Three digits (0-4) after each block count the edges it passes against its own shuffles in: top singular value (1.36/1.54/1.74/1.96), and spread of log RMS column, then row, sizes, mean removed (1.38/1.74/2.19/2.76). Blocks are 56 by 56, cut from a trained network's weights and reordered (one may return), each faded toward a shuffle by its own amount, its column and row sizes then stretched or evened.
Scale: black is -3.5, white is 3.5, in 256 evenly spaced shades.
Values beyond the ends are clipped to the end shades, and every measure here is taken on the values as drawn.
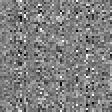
2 4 1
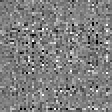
0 3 3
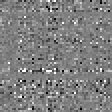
0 3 4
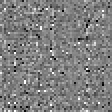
0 3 1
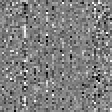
0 4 0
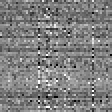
4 3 0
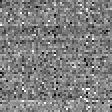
1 1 0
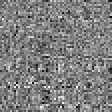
3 2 3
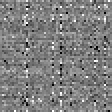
1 3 2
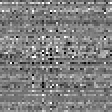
3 2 4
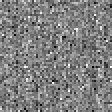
0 0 0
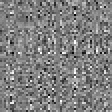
4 4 1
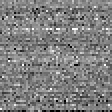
3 0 3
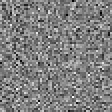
2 2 0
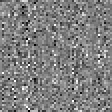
1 3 1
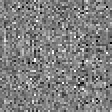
2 3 2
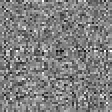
4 2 2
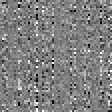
2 4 1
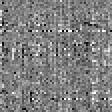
3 1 3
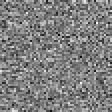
2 0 1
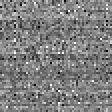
2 1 0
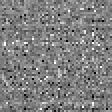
1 2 1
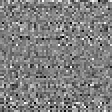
3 0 4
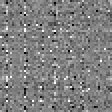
1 3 1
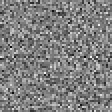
2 0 0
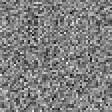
2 0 0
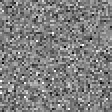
0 0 0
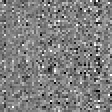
0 4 1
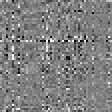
3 4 3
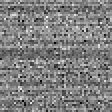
3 1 0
